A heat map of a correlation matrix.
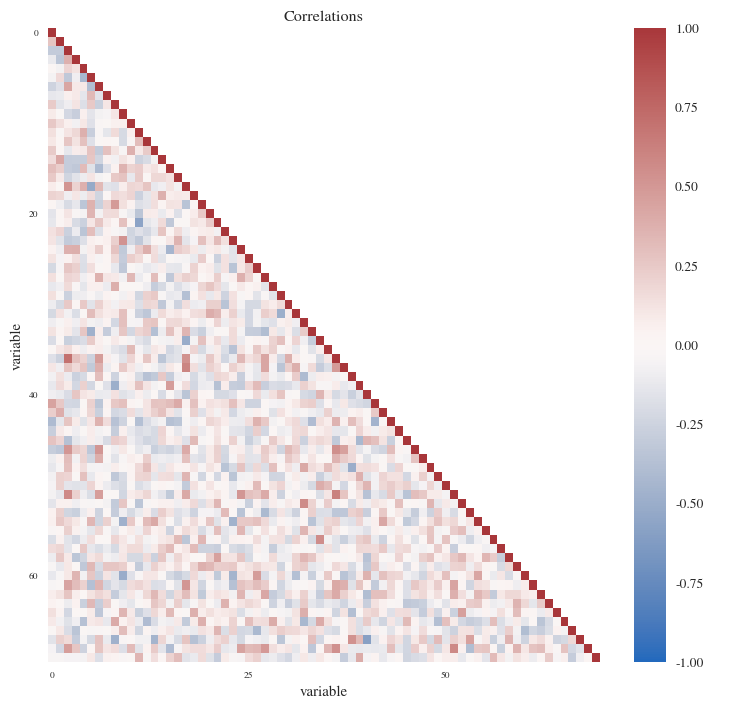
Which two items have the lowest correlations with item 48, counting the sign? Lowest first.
38, 22
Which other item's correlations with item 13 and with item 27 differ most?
6
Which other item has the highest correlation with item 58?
21
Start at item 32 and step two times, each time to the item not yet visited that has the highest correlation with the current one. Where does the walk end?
64
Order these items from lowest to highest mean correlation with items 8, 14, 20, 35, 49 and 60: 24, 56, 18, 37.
37, 56, 24, 18
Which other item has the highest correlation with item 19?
8
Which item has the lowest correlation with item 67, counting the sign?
40
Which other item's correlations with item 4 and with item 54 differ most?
5
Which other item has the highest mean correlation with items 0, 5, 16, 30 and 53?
41
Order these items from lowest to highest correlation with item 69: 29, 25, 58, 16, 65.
29, 58, 65, 25, 16
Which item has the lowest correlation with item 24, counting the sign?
15
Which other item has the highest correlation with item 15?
39
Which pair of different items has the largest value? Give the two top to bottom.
2, 36
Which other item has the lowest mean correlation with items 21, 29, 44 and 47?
11
